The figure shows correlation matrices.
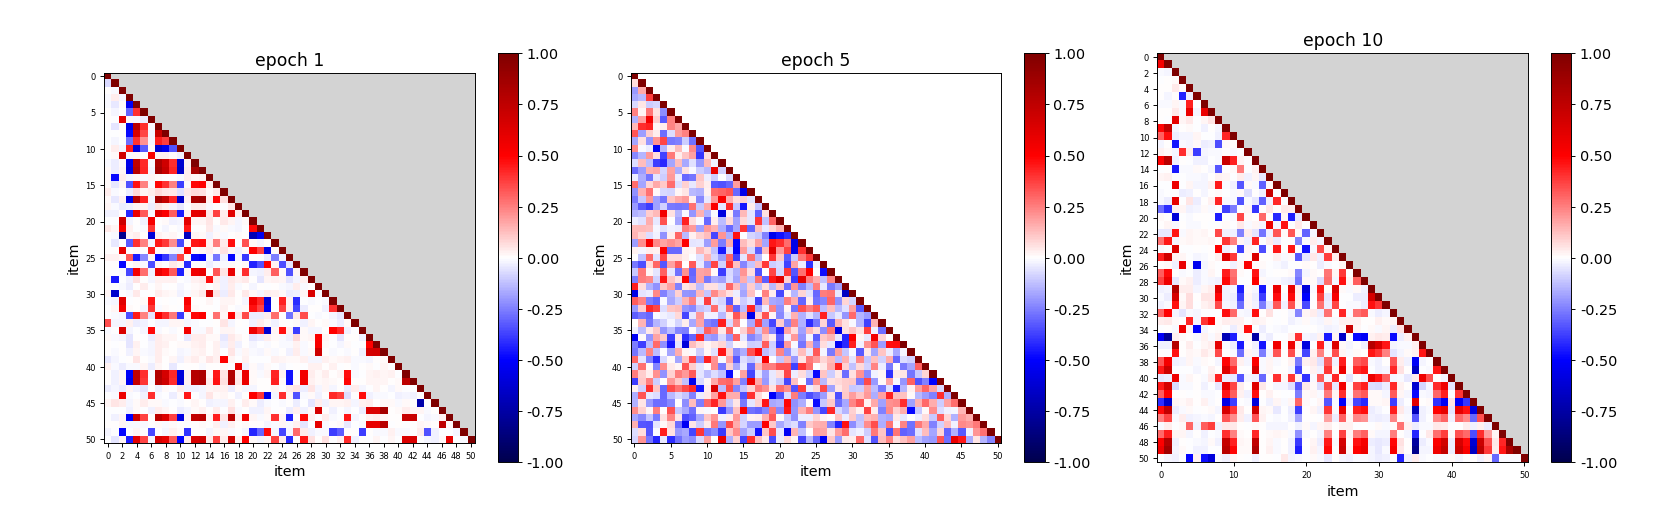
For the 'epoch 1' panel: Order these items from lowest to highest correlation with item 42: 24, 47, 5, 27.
24, 5, 27, 47
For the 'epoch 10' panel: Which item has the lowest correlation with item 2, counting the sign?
20
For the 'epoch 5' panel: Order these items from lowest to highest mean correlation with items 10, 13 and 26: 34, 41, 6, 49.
41, 34, 49, 6
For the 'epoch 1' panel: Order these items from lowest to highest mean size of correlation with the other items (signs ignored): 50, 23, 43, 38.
43, 38, 23, 50
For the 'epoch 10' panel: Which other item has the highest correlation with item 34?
26
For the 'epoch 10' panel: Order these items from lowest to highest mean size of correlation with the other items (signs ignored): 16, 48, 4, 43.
4, 16, 43, 48
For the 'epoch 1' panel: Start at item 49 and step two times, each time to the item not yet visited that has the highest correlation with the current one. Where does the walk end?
26
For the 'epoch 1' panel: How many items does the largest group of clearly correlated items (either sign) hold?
20
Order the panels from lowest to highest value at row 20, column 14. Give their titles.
epoch 5, epoch 1, epoch 10
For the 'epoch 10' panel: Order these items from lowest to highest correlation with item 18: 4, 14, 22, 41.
14, 41, 4, 22
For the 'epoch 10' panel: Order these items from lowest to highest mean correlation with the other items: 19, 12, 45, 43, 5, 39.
43, 19, 5, 12, 45, 39
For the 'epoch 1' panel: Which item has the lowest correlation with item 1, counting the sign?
30
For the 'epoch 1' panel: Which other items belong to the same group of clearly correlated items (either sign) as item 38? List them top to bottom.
29, 36, 37, 46, 48
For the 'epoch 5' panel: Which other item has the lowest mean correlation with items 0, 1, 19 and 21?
26
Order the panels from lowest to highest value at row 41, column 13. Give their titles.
epoch 5, epoch 10, epoch 1
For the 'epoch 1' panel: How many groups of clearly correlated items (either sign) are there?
8
